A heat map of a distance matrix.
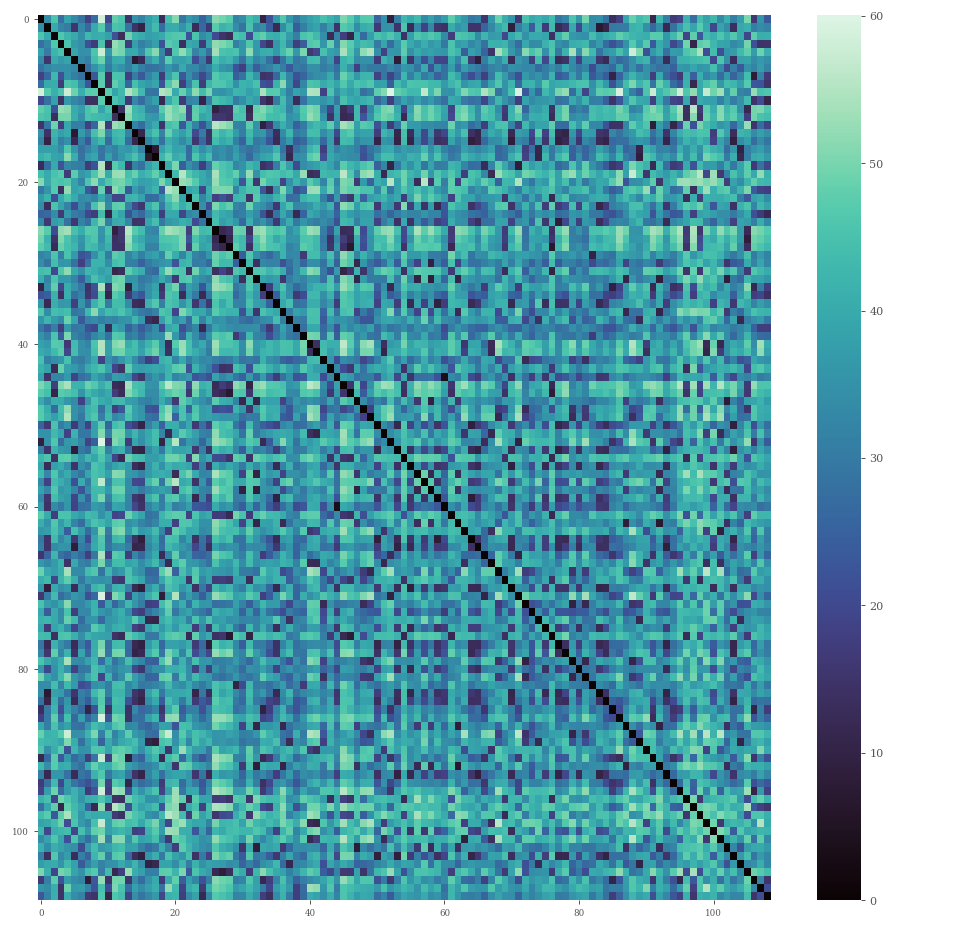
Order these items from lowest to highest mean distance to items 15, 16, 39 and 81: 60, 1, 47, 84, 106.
60, 84, 1, 47, 106
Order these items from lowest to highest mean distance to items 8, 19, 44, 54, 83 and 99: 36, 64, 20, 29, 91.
64, 91, 29, 36, 20
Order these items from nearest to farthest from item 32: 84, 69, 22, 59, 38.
84, 38, 59, 69, 22
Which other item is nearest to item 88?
79
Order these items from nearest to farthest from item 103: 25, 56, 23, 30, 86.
23, 25, 30, 86, 56
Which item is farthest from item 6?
100
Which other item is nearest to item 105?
27
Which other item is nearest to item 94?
13
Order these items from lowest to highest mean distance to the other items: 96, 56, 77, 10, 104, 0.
77, 10, 104, 0, 56, 96
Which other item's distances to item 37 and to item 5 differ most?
14
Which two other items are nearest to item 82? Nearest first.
29, 39
